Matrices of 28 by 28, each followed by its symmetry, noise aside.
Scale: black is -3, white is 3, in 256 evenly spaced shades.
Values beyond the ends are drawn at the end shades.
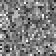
no symmetry.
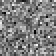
antisymmetric.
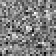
symmetric.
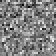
mirrored left to right.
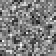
symmetric across the other diagonal.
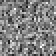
same after a half turn.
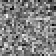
no symmetry.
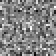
mirrored left to right.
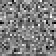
mirrored left to right.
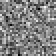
antisymmetric.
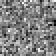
no symmetry.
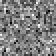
mirrored left to right.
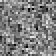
same after a half turn.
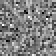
antisymmetric.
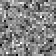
symmetric.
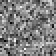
no symmetry.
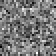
mirrored left to right.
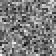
symmetric across the other diagonal.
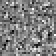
antisymmetric.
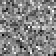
no symmetry.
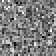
no symmetry.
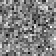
no symmetry.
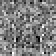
mirrored left to right.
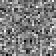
mirrored left to right.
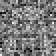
mirrored left to right.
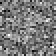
same after a half turn.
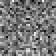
mirrored left to right.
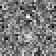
mirrored left to right.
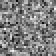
antisymmetric.
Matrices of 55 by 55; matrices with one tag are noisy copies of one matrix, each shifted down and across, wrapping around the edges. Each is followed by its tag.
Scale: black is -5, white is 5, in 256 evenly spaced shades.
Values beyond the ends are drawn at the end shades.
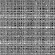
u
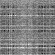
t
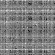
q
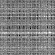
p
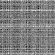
u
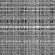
p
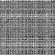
u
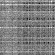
t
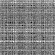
u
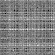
u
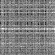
p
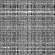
p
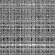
p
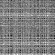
u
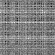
u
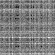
q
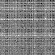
u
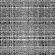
t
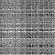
t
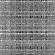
t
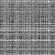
u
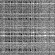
t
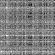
q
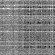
t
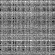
q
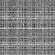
u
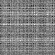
u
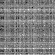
q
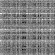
q
